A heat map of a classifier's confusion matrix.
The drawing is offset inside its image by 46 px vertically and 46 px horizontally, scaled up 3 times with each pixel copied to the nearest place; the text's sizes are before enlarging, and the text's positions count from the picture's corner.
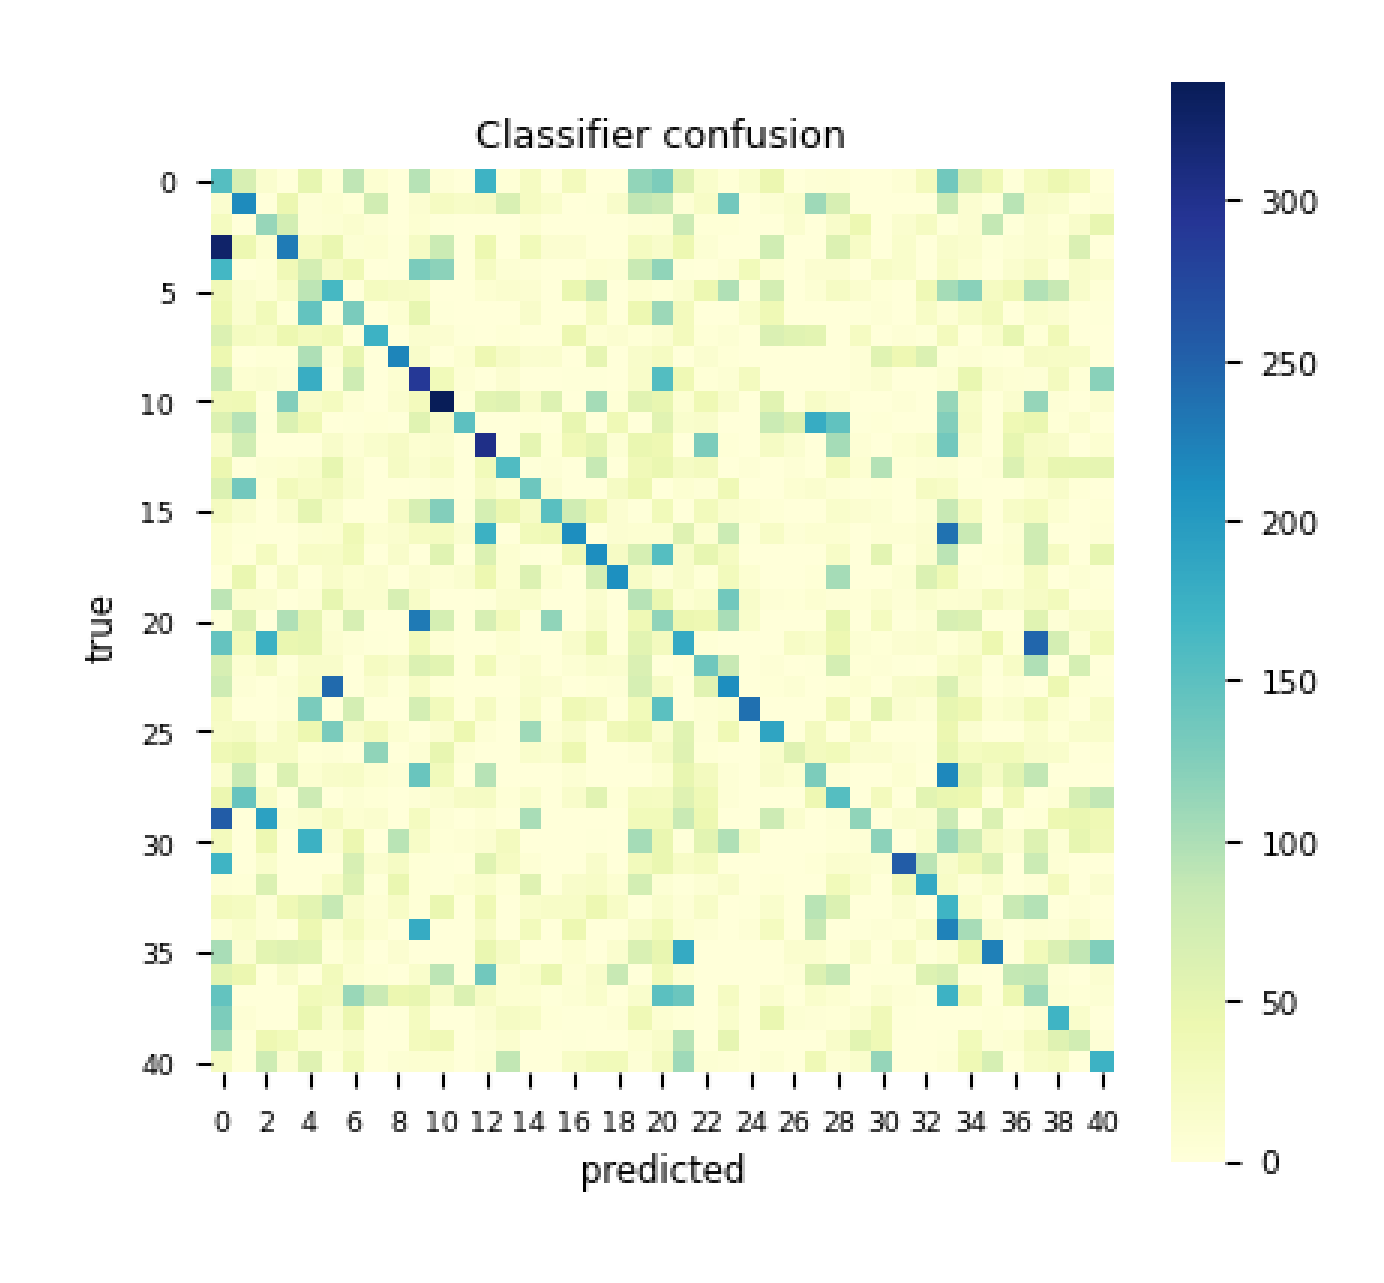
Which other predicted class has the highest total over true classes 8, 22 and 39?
0
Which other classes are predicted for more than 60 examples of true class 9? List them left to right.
0, 4, 6, 20, 40
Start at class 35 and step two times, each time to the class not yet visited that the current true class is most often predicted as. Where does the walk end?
37
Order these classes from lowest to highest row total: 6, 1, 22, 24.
6, 22, 24, 1
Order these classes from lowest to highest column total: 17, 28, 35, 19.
35, 17, 28, 19
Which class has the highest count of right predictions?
10
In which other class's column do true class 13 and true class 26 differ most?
7
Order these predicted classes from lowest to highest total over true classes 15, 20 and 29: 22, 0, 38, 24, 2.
24, 38, 22, 2, 0
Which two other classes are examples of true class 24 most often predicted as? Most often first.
20, 4
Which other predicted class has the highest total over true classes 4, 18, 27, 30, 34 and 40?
33
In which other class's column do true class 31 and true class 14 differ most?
1
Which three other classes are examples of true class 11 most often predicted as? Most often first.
27, 28, 33
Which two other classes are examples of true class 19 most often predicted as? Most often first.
23, 0
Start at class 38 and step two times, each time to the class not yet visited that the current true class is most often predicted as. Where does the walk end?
12
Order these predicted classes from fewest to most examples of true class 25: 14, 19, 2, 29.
2, 29, 19, 14
